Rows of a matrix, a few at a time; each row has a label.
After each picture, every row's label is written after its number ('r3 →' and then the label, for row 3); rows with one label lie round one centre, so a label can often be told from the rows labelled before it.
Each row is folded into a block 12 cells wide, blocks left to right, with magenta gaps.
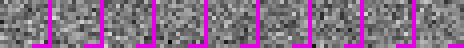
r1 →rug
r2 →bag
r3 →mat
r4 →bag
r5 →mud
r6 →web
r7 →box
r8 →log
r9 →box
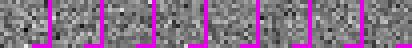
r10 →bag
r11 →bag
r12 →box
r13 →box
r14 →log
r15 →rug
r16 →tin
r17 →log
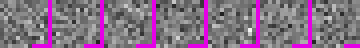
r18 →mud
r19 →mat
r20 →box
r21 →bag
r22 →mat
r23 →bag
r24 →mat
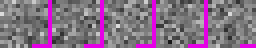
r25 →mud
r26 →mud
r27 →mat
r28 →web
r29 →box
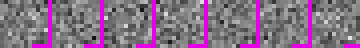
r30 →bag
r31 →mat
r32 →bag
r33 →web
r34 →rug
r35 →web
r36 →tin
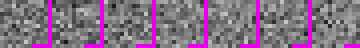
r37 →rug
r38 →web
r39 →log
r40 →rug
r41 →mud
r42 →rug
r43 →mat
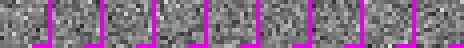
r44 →log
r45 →bag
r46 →bag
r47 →mud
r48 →web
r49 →box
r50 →bag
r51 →rug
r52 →box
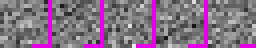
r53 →rug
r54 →box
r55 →box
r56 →mud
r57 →bag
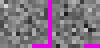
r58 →log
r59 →box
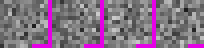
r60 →web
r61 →mat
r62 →rug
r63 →rug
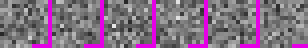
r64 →web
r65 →box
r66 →box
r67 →log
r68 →web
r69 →mat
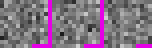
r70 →web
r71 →mud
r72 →bag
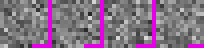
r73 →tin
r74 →mat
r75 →mud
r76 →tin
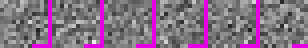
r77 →rug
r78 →bag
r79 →box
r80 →box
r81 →mud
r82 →box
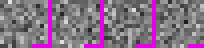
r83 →bag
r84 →box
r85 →web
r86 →mat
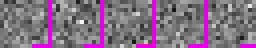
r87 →log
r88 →rug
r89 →mud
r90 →mat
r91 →mud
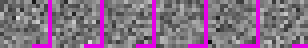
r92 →bag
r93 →log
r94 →web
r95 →box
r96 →box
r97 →bag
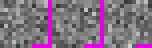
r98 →log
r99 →log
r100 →rug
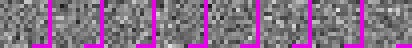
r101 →mat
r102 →log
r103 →mat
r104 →mud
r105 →bag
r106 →mud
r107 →tin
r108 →web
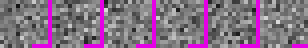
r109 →mat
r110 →web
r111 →mat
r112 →bag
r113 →log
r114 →mud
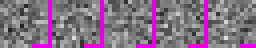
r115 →web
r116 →mud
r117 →box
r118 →mat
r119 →mud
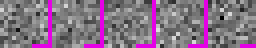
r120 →web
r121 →rug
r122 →tin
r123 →log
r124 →tin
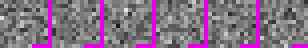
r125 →bag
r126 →tin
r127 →rug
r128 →box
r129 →mud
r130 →rug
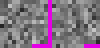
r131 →bag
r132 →bag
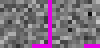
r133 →tin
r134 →web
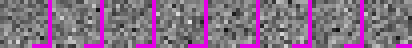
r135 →mat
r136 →log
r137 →mat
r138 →mud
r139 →rug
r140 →bag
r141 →bag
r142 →mud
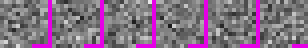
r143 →web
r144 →log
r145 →log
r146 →rug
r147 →rug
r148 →bag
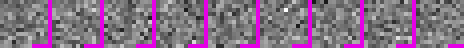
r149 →web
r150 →mud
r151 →web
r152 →rug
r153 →rug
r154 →tin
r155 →web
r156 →tin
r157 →box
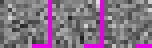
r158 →web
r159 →mud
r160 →mud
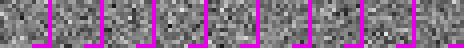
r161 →mud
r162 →rug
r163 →log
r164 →box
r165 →tin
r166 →mat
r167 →rug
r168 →log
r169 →log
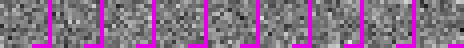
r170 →tin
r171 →rug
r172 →box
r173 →mat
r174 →box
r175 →bag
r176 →mud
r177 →log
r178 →log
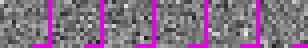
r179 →rug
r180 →box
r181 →mat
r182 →web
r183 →web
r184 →tin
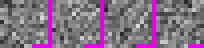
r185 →log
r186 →tin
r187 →tin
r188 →box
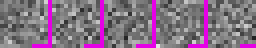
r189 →box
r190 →rug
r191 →bag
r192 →log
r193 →mat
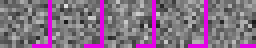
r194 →log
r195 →mat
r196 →mud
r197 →mud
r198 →mud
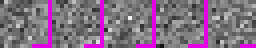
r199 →web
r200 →log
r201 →tin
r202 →bag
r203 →tin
